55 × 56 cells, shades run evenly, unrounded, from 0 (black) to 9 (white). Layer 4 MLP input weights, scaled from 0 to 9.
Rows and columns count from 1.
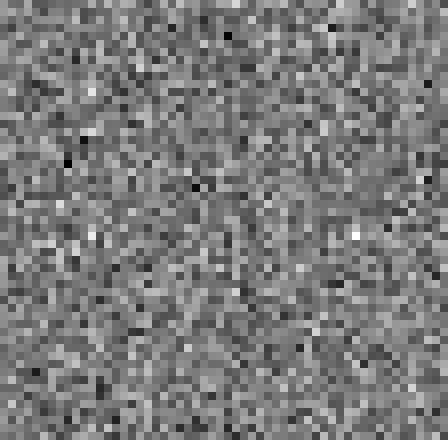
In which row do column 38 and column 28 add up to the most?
34
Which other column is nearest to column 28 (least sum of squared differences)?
44
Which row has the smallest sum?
4
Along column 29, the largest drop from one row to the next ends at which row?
5
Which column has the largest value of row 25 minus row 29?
49
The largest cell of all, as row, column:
30, 45
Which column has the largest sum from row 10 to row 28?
52
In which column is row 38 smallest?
13
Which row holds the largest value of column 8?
26
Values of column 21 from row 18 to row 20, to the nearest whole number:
5 4 5
